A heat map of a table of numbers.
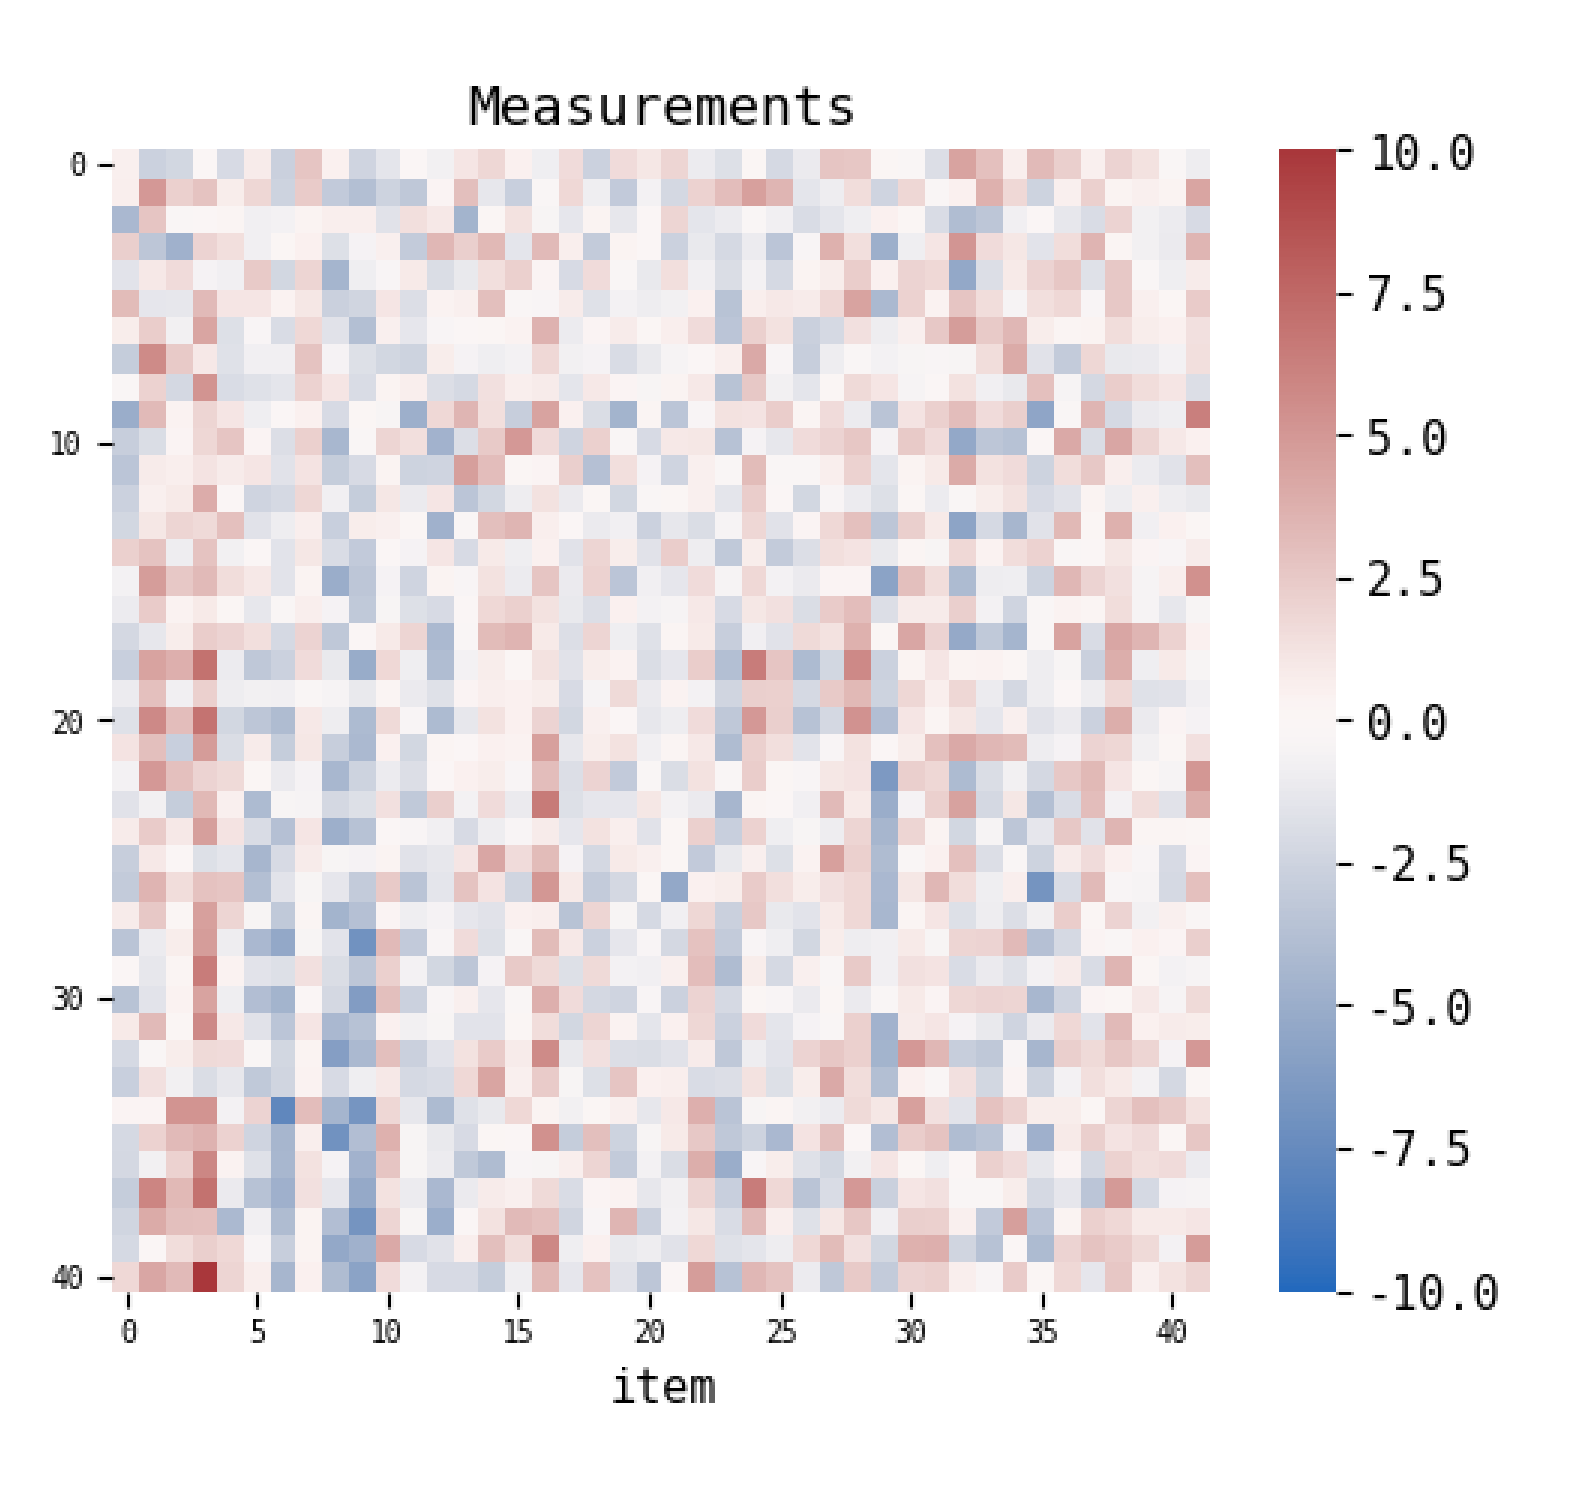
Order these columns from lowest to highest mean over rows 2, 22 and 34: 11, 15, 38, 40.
11, 40, 15, 38
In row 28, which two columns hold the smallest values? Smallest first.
9, 6
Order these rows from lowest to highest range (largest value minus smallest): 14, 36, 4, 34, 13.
14, 4, 13, 36, 34
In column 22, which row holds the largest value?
40
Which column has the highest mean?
3
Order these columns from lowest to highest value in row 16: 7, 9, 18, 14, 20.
9, 18, 20, 7, 14
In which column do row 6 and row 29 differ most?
32
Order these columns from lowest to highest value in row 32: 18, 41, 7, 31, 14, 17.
17, 7, 18, 14, 31, 41
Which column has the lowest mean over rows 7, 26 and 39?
35
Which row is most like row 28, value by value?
30
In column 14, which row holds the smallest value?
36
